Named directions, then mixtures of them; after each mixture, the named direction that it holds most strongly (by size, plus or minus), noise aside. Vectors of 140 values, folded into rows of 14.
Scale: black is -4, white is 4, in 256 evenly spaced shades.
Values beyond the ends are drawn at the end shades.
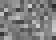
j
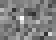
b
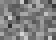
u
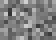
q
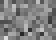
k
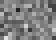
j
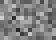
k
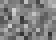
u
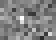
b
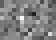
b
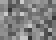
q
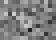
q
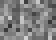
u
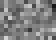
u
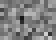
b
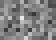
b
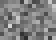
u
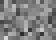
k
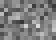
j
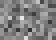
b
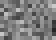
j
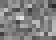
j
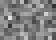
u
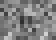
b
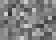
q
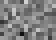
u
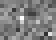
b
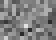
k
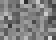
u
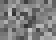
q
